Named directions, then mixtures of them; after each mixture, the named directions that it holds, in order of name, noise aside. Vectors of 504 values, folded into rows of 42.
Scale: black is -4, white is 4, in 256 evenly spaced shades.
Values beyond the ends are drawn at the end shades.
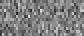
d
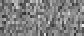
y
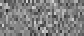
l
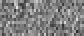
d, y.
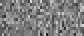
d, l, y.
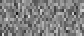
d.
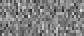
d.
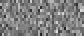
d, l, y.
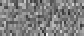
d, l, y.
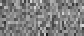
l, y.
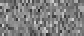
d, l.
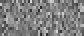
d, l, y.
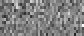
y.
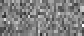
d, y.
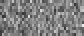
d, y.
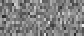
y.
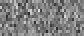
d, l, y.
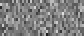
d, l, y.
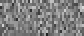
d, l, y.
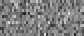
y.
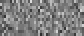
d, l, y.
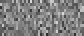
d, l, y.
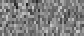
d, l, y.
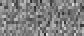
l, y.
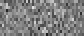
l.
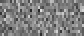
d, l, y.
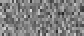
d, l, y.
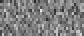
d.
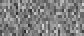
d.
